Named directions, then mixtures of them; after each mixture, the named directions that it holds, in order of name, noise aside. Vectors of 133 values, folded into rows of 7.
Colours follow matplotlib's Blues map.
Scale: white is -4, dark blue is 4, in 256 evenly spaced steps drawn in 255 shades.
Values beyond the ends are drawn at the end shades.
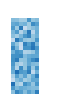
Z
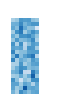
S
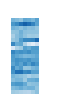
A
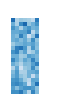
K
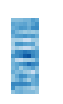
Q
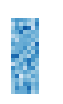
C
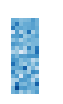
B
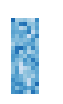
K.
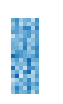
C, S, Z.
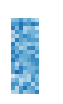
A, S, Z.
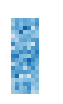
A, C.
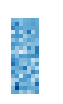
B.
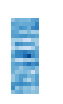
Q.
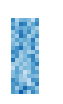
K, S.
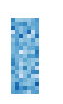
B, K.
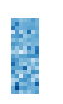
B.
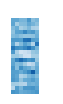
Q.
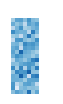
B, K, Z.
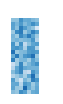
S.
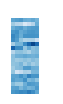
A.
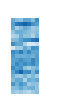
A.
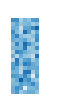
S.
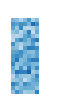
A, Z.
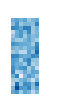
B, C.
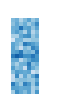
C, Q, Z.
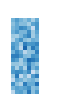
C, Z.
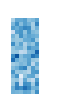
B, C, S.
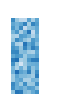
K, Z.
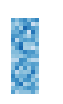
Z.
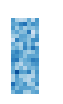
A, K, Z.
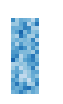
C, K, S.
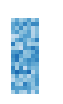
A, C, Z.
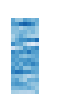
A.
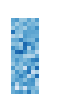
B, S, Z.
